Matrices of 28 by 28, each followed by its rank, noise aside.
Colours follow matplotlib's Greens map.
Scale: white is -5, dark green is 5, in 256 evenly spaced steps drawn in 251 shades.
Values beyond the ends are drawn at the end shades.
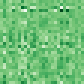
three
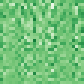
four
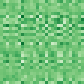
two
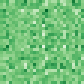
three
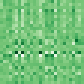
one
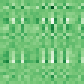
one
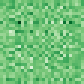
three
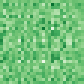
four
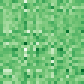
three
